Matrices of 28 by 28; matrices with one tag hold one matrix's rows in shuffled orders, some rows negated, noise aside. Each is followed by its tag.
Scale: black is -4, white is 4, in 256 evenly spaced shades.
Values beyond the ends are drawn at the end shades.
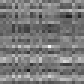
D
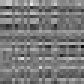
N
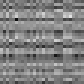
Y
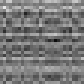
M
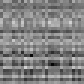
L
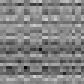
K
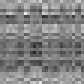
K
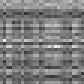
M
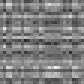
M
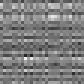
L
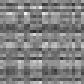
K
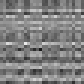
K
